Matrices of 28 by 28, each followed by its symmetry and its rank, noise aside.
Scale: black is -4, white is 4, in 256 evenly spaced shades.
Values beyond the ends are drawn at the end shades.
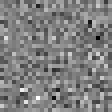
antisymmetric, rank eight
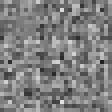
antisymmetric, rank eight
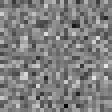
antisymmetric, rank six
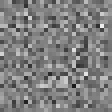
antisymmetric, rank six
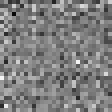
no symmetry, rank six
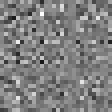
no symmetry, rank six
